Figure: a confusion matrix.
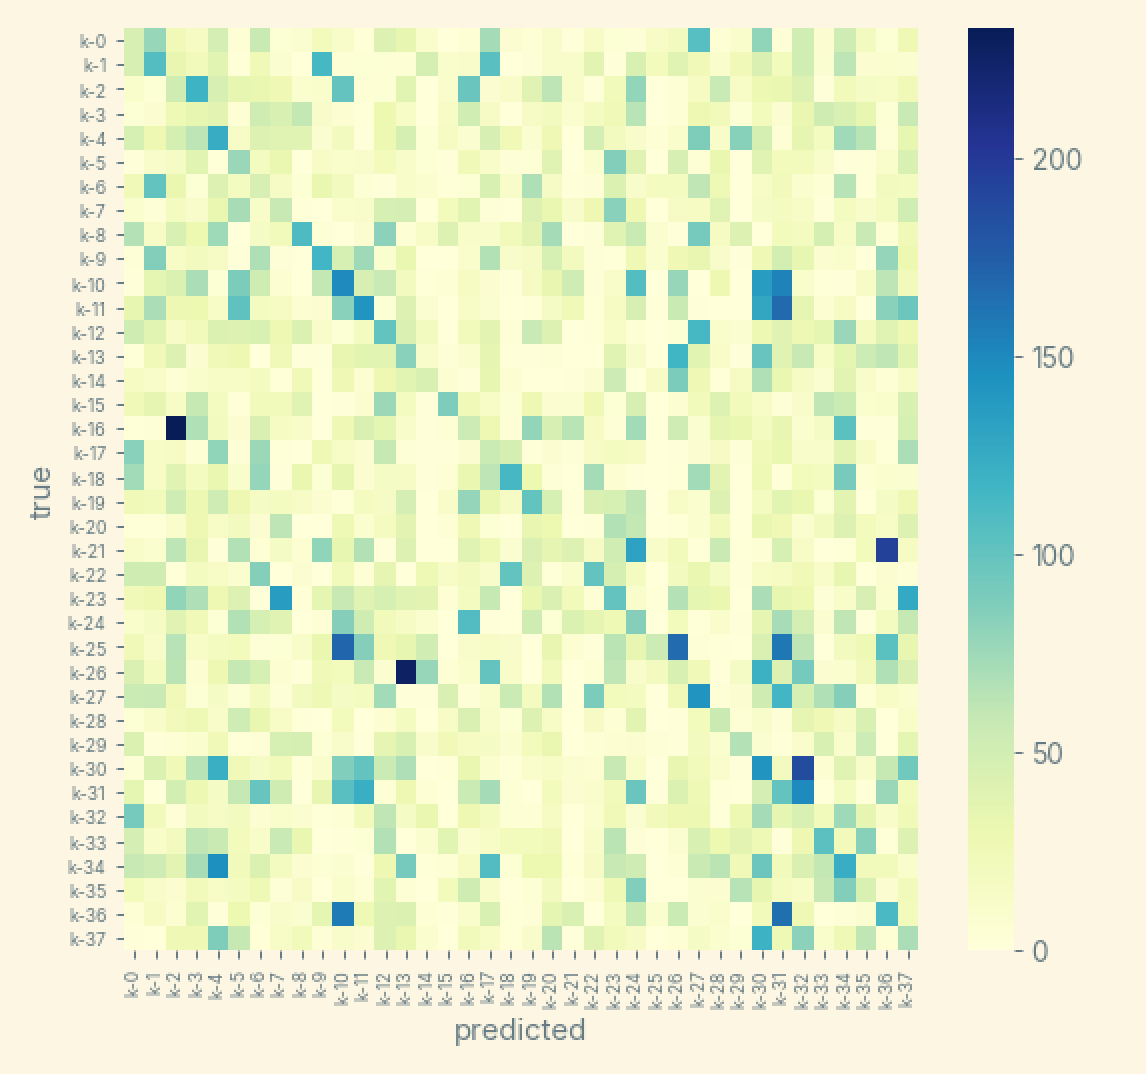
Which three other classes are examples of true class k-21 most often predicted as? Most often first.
k-36, k-24, k-9
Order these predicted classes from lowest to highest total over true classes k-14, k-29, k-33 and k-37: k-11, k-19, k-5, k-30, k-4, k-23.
k-11, k-19, k-5, k-23, k-4, k-30
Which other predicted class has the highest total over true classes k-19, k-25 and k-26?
k-13
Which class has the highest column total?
k-30
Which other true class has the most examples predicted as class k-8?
k-3
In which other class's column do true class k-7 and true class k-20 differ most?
k-5
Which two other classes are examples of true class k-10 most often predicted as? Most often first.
k-31, k-30
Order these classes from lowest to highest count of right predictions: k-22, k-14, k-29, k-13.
k-14, k-29, k-13, k-22
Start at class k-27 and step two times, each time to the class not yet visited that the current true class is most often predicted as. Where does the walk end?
k-32
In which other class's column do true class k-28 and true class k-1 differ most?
k-9
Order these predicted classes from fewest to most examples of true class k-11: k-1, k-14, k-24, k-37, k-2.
k-14, k-2, k-24, k-1, k-37
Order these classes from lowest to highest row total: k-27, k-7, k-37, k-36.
k-7, k-37, k-36, k-27
